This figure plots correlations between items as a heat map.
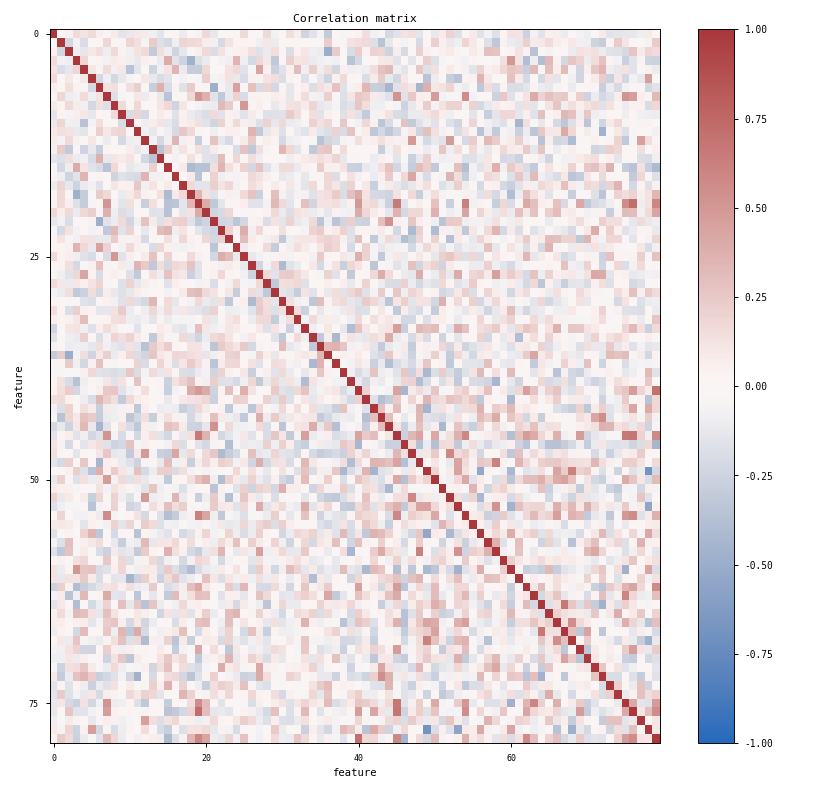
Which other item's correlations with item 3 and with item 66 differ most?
60
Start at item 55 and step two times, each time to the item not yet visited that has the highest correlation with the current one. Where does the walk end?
30
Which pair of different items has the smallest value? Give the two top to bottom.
49, 78
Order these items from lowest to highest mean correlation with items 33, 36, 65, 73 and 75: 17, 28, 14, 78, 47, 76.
78, 47, 28, 14, 17, 76
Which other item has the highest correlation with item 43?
72
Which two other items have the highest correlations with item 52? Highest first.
47, 12
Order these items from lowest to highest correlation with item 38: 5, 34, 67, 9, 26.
26, 9, 67, 34, 5
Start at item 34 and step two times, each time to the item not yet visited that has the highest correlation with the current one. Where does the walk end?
21
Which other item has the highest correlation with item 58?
48
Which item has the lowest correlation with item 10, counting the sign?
61
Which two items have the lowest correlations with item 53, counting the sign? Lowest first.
78, 60
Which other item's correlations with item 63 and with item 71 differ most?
75
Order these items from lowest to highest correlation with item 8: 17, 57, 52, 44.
57, 44, 17, 52
